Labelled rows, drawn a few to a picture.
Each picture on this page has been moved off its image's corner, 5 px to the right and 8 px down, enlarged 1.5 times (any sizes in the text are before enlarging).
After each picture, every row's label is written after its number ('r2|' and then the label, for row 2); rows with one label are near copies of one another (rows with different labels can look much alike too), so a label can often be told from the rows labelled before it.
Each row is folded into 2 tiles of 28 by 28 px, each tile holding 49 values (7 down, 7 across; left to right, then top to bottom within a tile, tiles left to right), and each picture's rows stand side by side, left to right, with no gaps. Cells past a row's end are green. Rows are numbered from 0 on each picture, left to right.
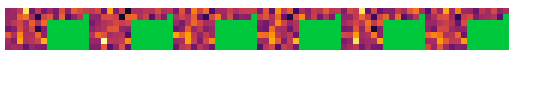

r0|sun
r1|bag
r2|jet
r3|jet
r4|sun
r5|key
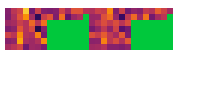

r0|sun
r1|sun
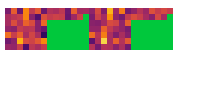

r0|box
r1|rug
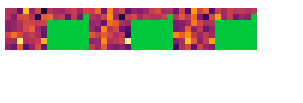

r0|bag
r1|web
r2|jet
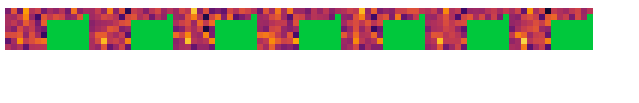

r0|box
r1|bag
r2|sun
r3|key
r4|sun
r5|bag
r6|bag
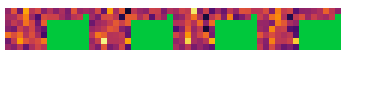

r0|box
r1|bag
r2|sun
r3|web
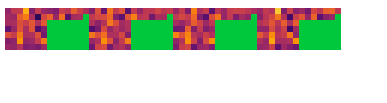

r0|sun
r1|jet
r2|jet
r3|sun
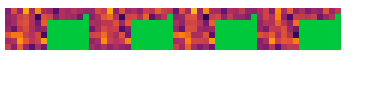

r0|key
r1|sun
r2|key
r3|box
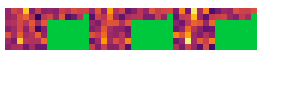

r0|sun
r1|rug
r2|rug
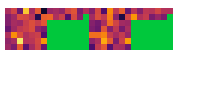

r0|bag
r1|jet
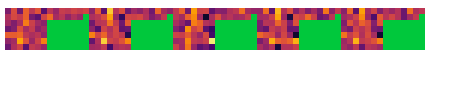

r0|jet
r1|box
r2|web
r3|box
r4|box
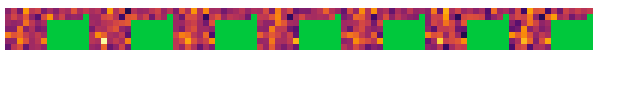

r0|jet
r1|bag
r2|key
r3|web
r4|key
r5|box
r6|jet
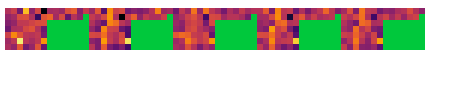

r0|bag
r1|web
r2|key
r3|web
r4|web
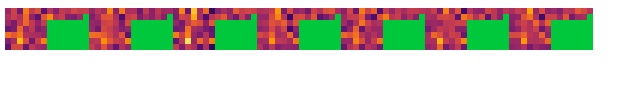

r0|jet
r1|key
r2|rug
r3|sun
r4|jet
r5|bag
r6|sun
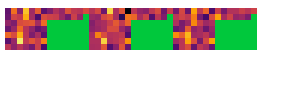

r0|rug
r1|bag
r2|jet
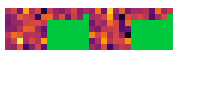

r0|bag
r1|box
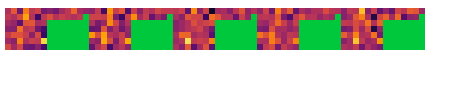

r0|web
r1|jet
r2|bag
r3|jet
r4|sun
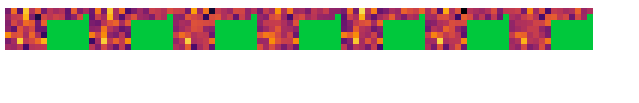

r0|box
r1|rug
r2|bag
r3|key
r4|rug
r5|bag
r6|bag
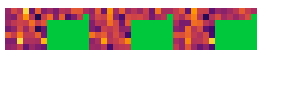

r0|sun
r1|box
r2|web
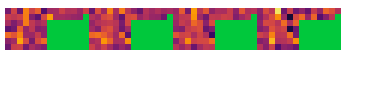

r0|jet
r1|key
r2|box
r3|sun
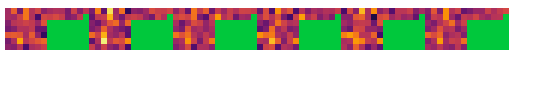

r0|box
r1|rug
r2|jet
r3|jet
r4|key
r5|rug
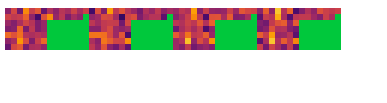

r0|jet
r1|key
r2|sun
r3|rug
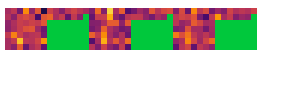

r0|bag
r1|rug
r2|jet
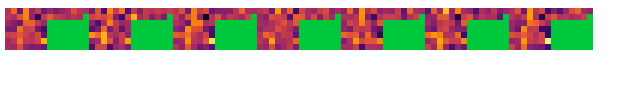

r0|web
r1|jet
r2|web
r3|bag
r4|box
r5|key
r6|web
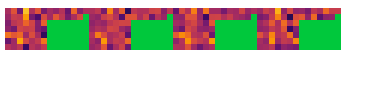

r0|box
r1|bag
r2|key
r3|sun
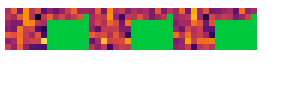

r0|web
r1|box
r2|box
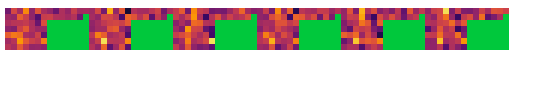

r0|key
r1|bag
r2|web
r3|bag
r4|box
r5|sun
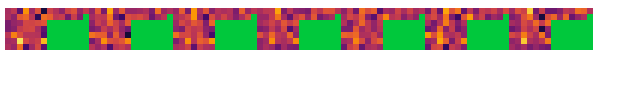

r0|bag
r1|box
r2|box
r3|sun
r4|jet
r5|jet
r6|sun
